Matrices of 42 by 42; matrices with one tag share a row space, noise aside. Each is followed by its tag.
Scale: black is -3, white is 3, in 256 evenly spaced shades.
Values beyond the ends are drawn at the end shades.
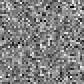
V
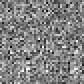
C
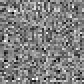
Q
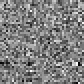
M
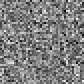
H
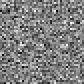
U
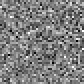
H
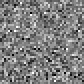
M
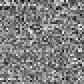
M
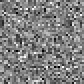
Q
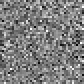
H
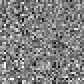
U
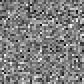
H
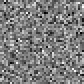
H
